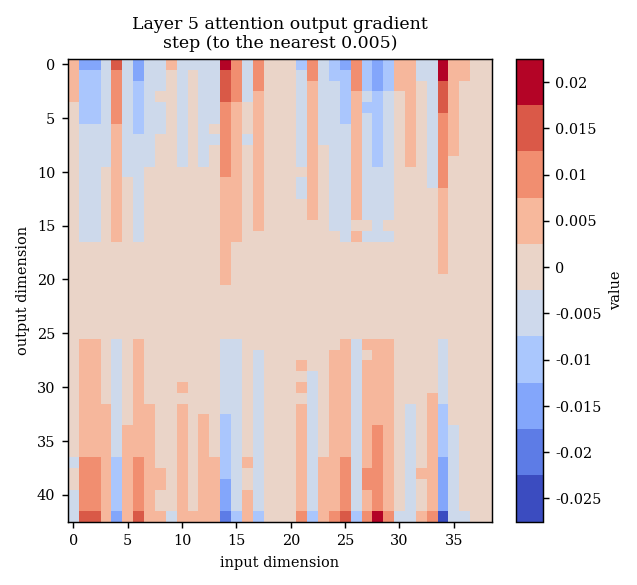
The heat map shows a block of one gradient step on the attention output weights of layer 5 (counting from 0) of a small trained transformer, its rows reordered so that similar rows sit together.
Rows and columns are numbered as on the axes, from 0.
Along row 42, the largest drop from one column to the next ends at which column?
34
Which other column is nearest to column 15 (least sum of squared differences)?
26
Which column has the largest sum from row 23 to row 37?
28
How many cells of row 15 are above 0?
5
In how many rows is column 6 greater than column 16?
17
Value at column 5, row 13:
0
